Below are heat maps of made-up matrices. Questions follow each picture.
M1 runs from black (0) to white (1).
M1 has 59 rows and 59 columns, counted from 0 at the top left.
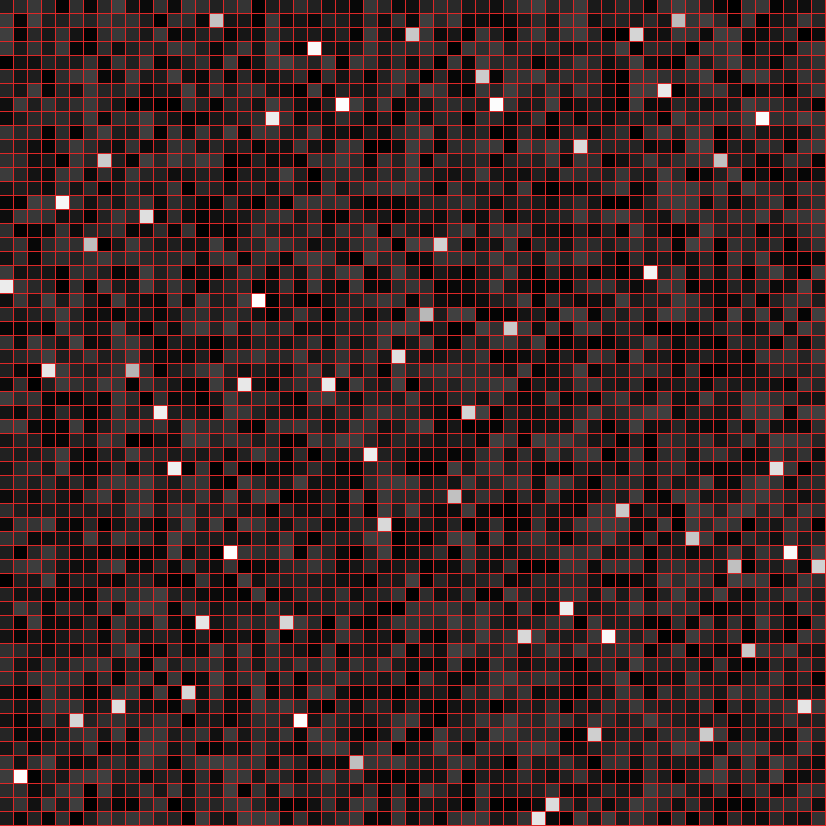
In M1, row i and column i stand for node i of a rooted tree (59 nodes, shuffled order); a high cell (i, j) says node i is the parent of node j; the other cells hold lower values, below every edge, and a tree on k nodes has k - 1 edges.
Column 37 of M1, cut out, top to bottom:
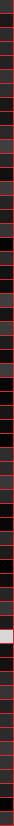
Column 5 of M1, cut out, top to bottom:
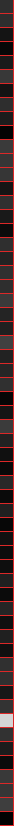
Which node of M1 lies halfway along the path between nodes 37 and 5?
29
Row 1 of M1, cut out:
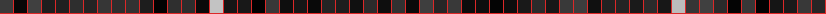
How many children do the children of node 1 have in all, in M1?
1
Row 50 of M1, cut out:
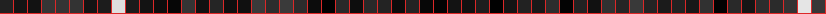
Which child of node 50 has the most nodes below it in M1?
8
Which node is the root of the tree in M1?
2
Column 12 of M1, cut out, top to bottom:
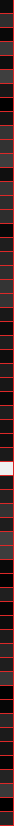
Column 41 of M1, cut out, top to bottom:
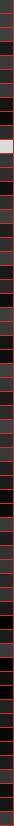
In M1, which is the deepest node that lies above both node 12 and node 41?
33
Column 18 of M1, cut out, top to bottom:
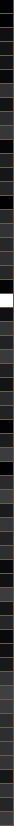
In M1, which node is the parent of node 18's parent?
51
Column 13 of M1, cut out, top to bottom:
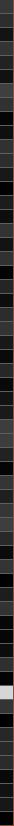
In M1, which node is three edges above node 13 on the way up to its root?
58
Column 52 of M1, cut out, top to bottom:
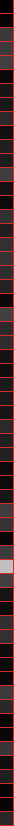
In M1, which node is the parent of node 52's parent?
43
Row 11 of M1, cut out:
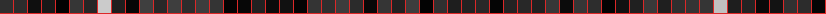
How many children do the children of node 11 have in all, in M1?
4
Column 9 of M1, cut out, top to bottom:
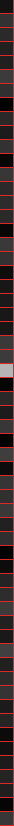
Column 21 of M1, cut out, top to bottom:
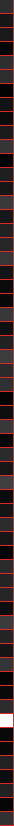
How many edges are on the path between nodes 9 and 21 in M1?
7
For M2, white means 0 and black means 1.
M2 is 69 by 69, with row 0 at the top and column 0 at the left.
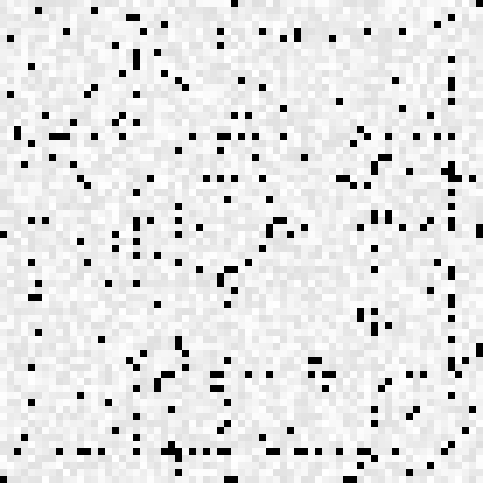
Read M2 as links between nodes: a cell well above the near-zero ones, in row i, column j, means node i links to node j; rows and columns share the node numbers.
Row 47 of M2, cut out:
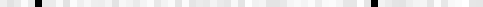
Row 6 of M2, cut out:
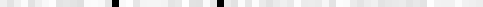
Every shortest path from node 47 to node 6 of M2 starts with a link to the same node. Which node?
node 53
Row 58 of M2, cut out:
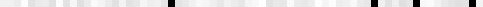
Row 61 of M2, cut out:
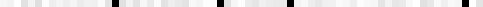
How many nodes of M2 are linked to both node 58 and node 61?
0
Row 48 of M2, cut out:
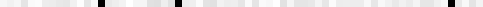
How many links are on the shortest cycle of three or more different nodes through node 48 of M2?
3
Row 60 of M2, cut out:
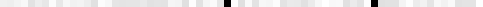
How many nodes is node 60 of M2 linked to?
2
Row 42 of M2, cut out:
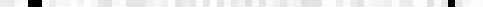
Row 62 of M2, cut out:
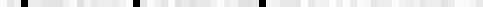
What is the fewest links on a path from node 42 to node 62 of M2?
3
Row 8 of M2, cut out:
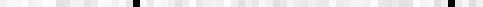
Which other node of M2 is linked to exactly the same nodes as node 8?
node 27
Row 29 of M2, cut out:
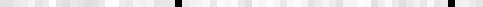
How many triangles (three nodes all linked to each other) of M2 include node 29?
1
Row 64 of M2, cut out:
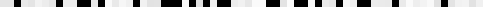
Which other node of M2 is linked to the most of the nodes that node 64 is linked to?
node 19
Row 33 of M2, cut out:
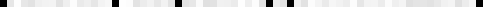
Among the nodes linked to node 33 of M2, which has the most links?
node 25
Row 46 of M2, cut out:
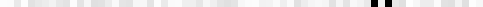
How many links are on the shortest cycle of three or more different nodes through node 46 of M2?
4
